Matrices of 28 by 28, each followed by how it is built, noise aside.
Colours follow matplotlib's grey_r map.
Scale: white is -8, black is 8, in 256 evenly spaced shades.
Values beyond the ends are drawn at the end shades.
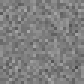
repeating rows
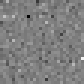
sparse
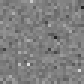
sparse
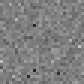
sparse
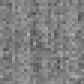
blocks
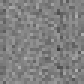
repeating rows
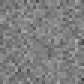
repeating rows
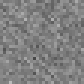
Toeplitz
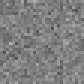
noise
